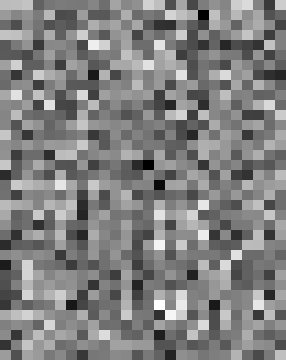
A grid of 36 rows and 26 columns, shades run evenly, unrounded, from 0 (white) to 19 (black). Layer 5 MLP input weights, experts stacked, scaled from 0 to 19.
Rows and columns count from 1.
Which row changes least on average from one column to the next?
15
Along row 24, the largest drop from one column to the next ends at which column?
9
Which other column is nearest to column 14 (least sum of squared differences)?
11
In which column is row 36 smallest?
26
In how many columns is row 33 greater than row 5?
10
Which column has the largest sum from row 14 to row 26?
8
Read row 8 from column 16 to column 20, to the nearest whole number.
9 2 13 10 6
